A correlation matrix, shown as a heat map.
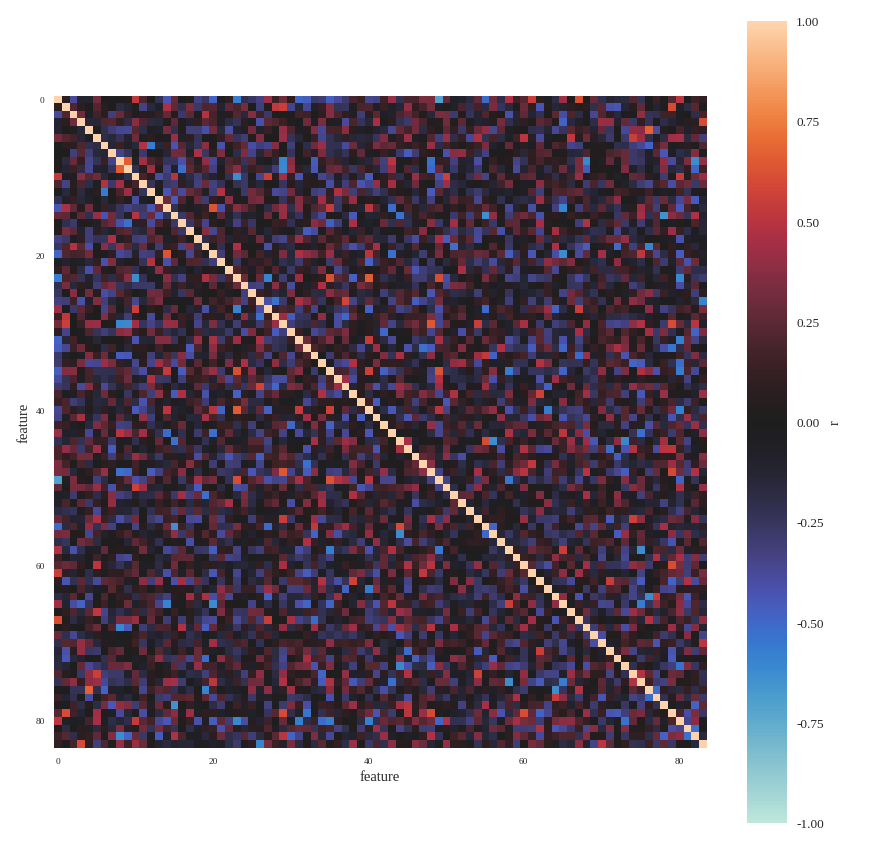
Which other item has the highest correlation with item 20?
14
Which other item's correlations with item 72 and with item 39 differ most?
32
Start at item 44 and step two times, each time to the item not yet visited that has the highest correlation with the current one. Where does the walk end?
33
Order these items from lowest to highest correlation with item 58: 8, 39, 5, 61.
5, 8, 39, 61
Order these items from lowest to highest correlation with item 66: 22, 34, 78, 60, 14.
34, 78, 14, 22, 60
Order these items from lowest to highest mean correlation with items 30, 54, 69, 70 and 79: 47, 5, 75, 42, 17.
17, 42, 47, 5, 75
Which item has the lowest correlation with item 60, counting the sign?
63
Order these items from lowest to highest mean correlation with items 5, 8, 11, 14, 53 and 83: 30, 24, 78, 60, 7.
7, 24, 60, 30, 78
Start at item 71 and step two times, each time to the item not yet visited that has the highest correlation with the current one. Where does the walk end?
38
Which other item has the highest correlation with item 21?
12
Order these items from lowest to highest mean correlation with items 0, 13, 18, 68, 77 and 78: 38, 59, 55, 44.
55, 59, 44, 38
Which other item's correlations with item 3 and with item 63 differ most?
70
